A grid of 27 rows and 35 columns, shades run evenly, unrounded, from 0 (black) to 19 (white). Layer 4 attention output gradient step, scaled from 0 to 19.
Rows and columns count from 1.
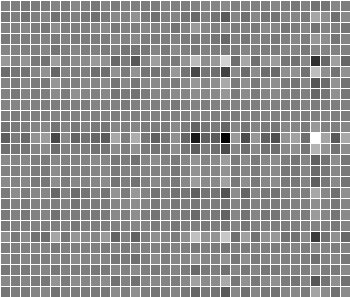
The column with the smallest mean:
23
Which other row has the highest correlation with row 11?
3
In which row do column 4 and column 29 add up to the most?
13
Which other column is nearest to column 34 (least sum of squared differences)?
22
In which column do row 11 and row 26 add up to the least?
32
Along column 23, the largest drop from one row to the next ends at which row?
7
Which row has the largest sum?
6
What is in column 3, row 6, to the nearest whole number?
11
